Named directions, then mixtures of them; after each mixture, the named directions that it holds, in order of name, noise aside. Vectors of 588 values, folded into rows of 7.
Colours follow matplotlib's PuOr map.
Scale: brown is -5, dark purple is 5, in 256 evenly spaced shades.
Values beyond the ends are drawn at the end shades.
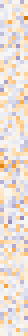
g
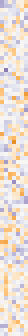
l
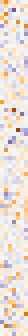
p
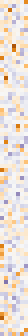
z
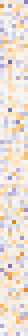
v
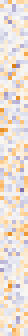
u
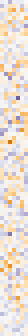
p, u, v.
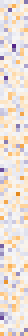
z.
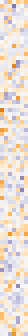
u, z.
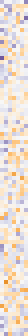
l, v, z.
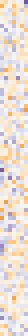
l, v, z.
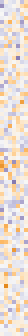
g, l.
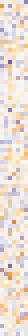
v.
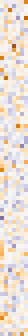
g, z.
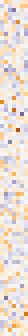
l, p.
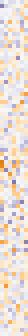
g, l.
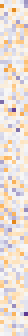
l, p, v.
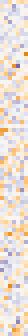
u.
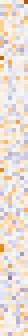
v, z.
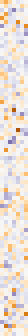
p.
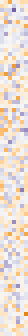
p, u.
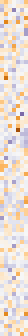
g, p, z.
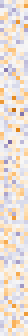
l, p.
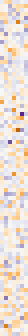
l, p, v.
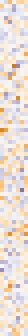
u.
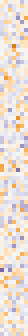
g, v, z.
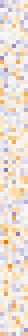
l, z.
